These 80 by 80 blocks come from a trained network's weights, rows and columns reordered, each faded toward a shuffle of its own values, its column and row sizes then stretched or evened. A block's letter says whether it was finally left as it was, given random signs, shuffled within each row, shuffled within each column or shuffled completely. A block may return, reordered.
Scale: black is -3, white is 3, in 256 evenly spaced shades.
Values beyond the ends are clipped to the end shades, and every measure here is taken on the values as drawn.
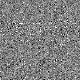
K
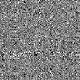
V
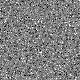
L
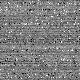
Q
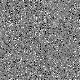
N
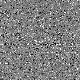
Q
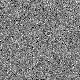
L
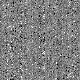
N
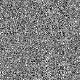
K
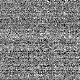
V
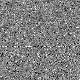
Q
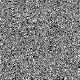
K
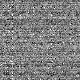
V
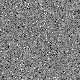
L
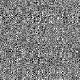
V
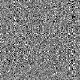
V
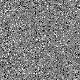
N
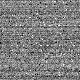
Q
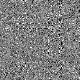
K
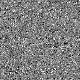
Q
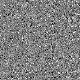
K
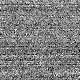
Q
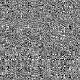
V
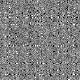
V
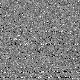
Q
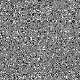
V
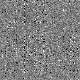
K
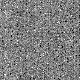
N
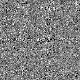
K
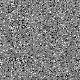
K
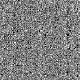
V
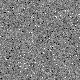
L
